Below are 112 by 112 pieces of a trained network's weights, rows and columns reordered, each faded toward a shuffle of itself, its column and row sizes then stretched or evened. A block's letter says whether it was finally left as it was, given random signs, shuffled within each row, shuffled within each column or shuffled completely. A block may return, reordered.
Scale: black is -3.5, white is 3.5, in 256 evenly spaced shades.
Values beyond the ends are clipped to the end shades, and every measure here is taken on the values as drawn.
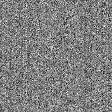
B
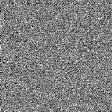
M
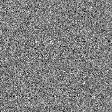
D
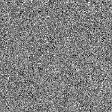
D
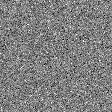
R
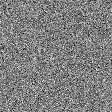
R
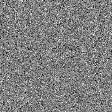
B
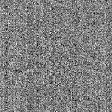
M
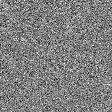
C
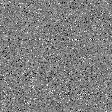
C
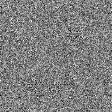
D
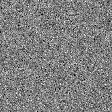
R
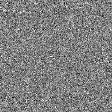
D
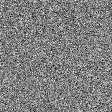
R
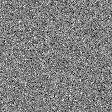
R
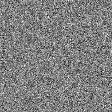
B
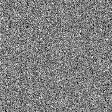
B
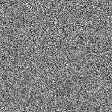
M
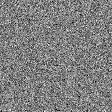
C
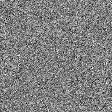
B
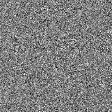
D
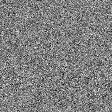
C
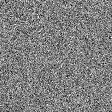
R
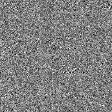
D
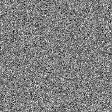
B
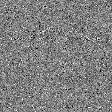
C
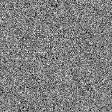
D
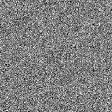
M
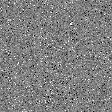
B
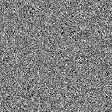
M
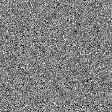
D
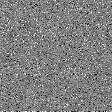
C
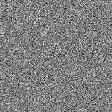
M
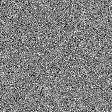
C
